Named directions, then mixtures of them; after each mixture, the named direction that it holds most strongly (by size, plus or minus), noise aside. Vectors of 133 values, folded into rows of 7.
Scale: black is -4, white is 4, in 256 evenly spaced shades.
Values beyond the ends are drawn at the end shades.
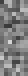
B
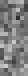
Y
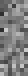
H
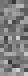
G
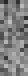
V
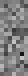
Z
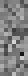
Z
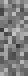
Z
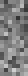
Y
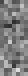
B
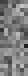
H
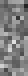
Y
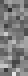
Y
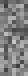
Z
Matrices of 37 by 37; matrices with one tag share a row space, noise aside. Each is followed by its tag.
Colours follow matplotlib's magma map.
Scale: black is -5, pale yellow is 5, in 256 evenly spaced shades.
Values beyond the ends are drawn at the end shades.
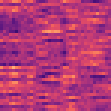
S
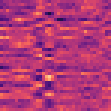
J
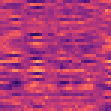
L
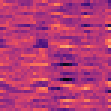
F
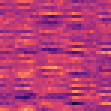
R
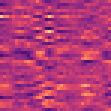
J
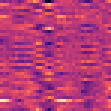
J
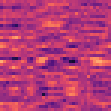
S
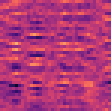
L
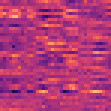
S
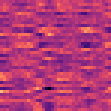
J
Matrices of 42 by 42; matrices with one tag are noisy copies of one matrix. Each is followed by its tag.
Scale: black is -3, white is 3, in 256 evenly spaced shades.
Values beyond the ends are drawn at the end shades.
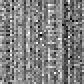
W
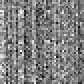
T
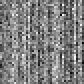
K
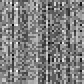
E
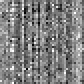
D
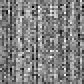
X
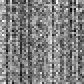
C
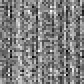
X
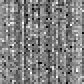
D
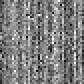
K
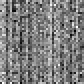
C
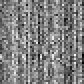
K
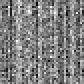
X
